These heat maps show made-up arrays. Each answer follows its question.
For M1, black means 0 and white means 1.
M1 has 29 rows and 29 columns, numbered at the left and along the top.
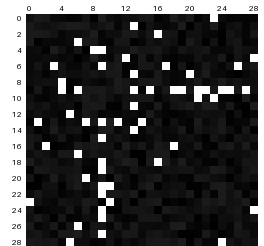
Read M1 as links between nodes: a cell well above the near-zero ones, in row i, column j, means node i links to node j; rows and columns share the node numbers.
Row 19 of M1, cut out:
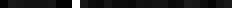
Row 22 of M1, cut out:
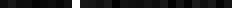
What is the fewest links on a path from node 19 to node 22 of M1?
2
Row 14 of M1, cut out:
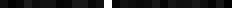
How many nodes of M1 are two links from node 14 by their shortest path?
4
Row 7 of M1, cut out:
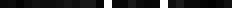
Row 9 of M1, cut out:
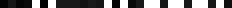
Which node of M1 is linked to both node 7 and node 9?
node 13
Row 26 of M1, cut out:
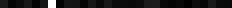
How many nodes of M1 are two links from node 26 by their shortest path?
3
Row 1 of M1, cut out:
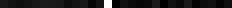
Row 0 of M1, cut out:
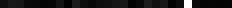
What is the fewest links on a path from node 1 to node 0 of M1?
6
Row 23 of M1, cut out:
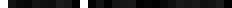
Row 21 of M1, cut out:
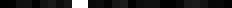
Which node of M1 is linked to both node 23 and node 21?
node 10
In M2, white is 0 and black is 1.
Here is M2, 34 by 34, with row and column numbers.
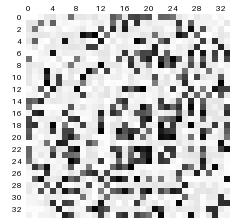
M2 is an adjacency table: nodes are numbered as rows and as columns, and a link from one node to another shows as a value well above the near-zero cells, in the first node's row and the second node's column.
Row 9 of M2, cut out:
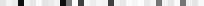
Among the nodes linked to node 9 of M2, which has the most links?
node 18
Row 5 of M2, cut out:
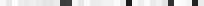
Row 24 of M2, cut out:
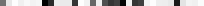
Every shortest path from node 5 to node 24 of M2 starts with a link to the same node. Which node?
node 32
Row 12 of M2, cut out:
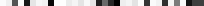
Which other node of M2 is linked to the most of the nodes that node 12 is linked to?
node 22
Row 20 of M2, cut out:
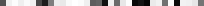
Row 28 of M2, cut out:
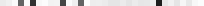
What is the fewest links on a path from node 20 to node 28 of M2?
4
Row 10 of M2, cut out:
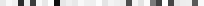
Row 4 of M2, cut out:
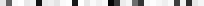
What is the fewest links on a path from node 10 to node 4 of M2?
3
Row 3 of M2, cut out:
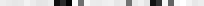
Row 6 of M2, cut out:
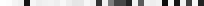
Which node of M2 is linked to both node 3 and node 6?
node 21
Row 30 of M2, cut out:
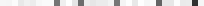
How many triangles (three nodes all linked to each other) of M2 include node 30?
4
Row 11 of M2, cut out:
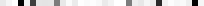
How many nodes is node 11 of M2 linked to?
6
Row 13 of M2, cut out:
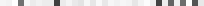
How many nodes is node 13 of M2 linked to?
6
